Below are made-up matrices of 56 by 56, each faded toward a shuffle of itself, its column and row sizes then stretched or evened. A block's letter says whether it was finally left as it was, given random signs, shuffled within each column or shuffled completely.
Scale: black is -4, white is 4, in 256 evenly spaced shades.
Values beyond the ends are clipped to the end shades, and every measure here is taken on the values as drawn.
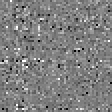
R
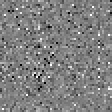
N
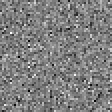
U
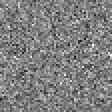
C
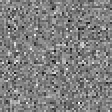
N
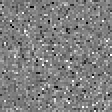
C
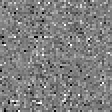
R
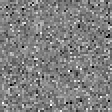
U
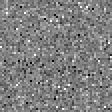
C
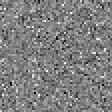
U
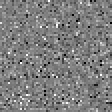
R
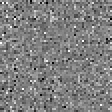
R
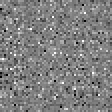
N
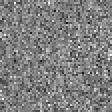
U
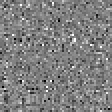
N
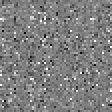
N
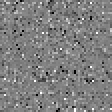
R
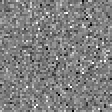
C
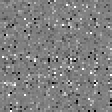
R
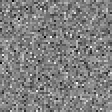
C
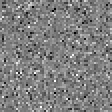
U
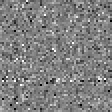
R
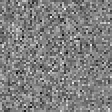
U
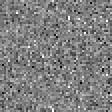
C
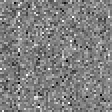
U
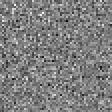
R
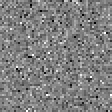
C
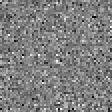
R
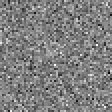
C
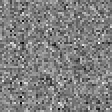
R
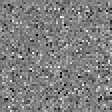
R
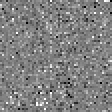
R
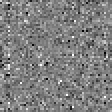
N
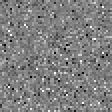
C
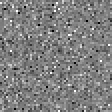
C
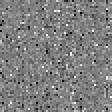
U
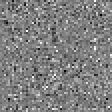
R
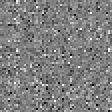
N
